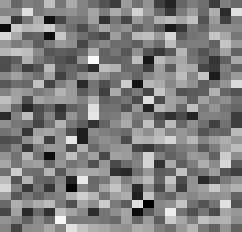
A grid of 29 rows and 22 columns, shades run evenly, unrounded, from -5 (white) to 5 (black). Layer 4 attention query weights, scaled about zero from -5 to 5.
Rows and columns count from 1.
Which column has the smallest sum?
21
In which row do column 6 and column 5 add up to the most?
3
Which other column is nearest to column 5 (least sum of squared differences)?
10
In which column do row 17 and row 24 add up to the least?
22
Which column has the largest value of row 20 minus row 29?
5
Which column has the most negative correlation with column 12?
13
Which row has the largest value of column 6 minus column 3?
15
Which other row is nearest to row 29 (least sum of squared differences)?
25
